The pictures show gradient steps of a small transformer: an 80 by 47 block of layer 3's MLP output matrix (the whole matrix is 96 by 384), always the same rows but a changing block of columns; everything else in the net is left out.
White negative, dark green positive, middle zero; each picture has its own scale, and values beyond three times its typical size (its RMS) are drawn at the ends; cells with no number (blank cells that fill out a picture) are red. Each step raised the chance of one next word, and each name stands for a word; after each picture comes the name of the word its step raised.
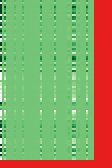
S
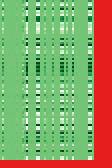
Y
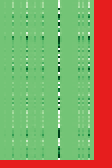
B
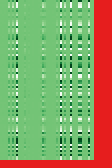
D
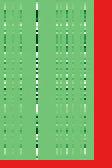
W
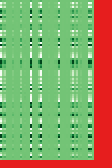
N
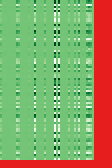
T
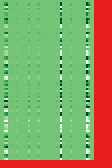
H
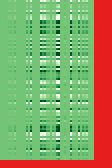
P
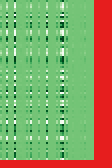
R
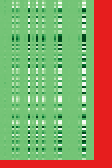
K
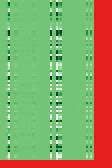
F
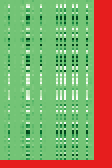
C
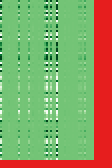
S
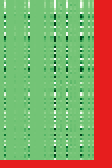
B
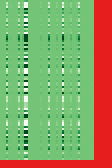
K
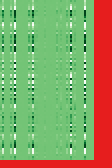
W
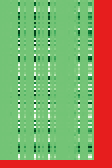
F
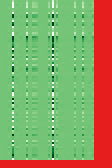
B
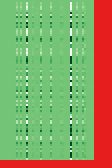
R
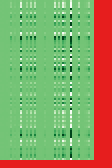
B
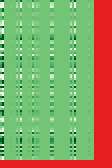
D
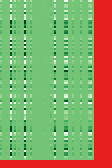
P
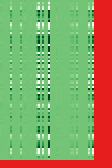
W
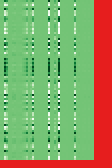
Y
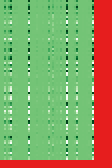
S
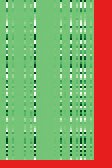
D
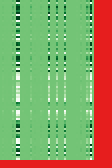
S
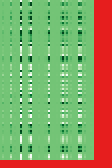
F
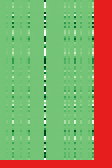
R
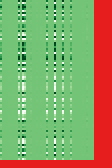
S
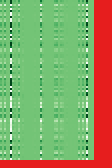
T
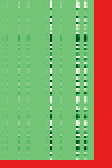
K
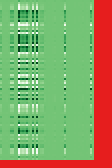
W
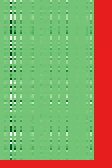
P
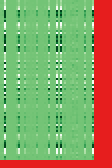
W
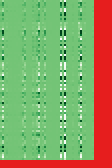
F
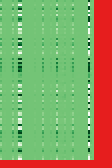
Y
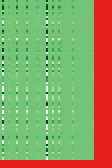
S
